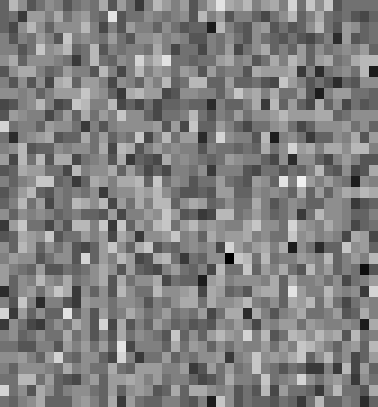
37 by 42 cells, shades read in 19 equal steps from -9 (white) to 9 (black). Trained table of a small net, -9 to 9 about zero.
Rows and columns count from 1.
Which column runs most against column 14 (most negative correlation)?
13
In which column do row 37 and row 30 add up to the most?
41
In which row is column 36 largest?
9
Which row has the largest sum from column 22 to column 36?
4
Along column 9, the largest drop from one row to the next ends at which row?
16
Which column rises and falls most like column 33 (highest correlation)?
37
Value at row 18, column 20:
1
